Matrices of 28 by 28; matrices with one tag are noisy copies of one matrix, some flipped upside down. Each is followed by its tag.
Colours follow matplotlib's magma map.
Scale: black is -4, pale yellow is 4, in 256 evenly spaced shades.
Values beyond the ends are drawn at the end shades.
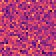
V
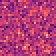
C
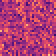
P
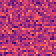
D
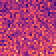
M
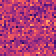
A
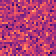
C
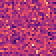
D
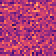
D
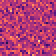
V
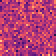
P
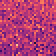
M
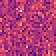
P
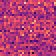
A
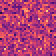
C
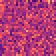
P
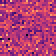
D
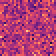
P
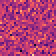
V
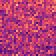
M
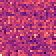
A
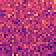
M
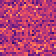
D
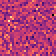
V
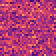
D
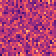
P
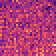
M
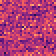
A
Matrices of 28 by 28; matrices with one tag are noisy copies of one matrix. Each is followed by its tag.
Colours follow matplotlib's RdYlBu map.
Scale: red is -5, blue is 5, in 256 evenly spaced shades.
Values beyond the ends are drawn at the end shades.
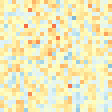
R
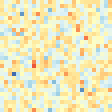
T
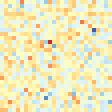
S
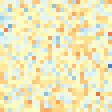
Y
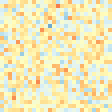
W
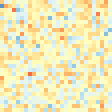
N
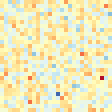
R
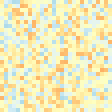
Y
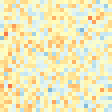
S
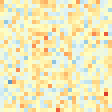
T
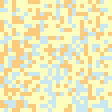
R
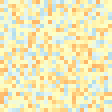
Y
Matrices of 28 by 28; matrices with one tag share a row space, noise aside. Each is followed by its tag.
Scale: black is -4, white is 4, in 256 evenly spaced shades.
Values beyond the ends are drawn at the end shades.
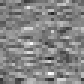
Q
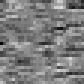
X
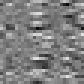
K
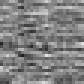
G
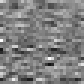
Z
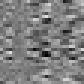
K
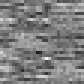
G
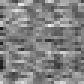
Z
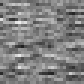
X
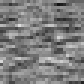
X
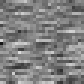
X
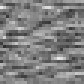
X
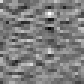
Z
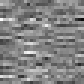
G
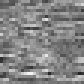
G
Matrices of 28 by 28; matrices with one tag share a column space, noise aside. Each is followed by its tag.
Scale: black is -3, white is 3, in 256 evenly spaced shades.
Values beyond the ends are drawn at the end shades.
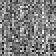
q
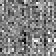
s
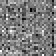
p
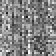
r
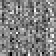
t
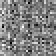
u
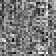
s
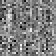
q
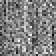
s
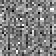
p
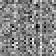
u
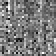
s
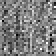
s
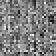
r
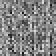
r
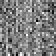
t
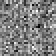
u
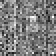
r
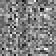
p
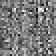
p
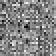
u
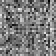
p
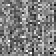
q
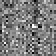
u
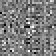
u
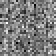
u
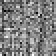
t
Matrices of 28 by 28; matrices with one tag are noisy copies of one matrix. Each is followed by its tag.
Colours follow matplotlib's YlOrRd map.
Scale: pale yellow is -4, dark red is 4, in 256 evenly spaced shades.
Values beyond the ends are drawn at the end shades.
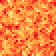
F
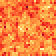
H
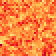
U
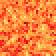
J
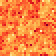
H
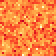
F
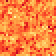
J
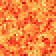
U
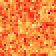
H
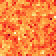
F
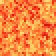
H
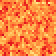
U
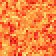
F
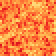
U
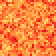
F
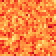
J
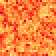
H
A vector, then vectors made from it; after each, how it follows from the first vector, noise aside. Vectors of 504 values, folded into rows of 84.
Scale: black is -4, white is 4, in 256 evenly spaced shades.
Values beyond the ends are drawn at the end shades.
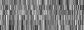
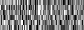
wrapped around, negated, scaled up.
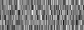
wrapped around, negated.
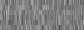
wrapped around, shrunk.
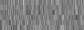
wrapped around, shrunk.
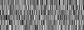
sign-scrambled.
